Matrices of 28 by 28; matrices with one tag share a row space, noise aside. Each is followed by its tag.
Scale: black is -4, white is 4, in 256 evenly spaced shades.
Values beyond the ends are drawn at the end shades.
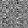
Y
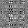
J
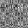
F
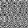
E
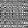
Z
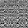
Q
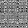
Q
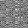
F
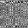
F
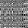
Z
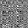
Y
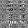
J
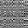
Z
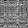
Q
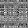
Q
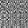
E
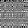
Z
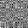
F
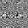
Y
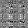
J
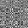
F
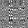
J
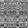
Q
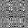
J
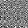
E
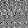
E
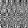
E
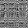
Q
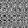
E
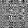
J
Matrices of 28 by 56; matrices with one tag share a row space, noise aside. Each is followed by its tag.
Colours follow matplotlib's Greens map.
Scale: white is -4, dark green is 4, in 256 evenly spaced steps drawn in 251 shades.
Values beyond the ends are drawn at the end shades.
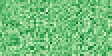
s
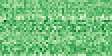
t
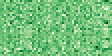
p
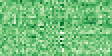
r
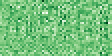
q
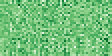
q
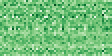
t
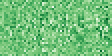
q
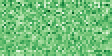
p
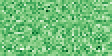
p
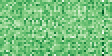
t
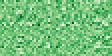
p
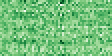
r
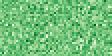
s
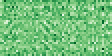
t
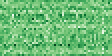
t
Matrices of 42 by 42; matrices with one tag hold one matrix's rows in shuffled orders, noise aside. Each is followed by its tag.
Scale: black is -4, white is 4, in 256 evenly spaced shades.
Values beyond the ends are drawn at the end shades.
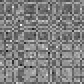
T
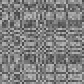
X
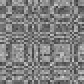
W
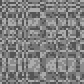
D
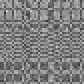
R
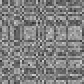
X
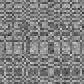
R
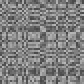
D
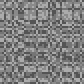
T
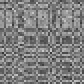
T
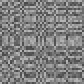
X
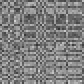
X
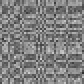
X
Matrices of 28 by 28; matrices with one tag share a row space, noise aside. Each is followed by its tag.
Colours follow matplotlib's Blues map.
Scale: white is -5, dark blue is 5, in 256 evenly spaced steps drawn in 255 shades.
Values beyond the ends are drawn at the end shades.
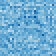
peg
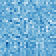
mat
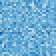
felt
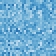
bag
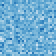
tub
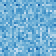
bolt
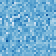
mat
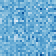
bolt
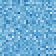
mat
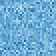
bag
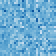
bolt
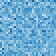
felt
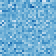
felt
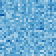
tub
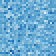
peg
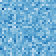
felt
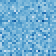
felt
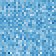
bag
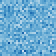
bag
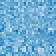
tub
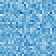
bag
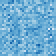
peg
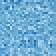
peg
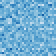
tub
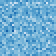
mat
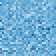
felt
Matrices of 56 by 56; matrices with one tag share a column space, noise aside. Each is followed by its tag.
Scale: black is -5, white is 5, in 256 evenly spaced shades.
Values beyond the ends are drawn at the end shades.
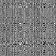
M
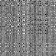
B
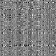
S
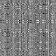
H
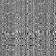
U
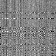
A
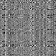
S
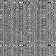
S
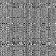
M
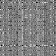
S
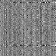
S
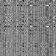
B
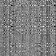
B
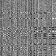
A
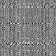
M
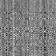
A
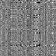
S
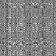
M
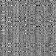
B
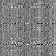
M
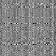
M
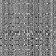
U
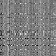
U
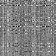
B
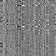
B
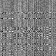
A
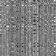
B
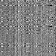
B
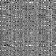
S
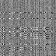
A
